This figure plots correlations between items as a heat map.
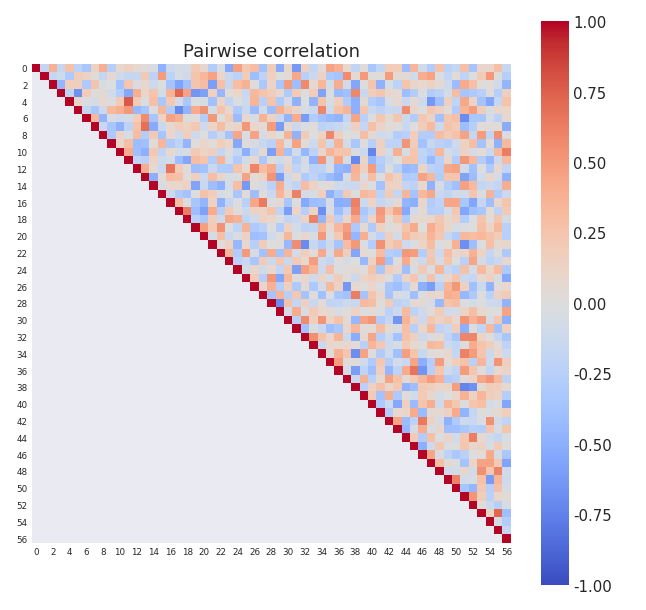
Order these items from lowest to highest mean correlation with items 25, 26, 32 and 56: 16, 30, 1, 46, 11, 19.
46, 1, 19, 16, 11, 30
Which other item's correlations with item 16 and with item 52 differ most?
38
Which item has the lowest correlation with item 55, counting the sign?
9
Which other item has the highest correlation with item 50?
49
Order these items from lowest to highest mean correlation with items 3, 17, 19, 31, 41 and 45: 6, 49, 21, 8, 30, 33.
30, 8, 49, 33, 6, 21
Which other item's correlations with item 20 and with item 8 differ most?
26
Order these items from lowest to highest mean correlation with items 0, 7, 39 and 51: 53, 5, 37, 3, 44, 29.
29, 3, 44, 5, 37, 53
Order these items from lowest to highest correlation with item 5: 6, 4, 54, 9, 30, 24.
24, 6, 54, 4, 30, 9
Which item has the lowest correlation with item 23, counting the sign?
0
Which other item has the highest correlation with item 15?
31
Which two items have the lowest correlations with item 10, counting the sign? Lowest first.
40, 28
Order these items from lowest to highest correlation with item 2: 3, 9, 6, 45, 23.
3, 6, 23, 9, 45
